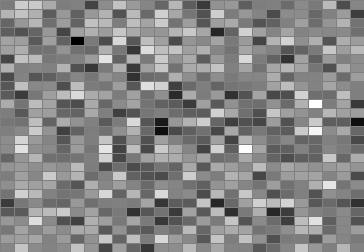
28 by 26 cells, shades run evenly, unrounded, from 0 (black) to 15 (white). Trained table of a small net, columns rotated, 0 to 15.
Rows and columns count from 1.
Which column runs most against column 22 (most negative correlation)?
13
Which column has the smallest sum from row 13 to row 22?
11
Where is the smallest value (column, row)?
6, 5
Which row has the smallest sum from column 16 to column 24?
14
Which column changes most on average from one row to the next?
16
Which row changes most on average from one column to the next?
17
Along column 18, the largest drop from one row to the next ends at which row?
18
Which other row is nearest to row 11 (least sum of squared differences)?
24
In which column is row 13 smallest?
9
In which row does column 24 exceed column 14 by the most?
21
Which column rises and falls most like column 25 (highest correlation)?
22
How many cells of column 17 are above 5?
24
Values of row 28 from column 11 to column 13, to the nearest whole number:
3 8 8
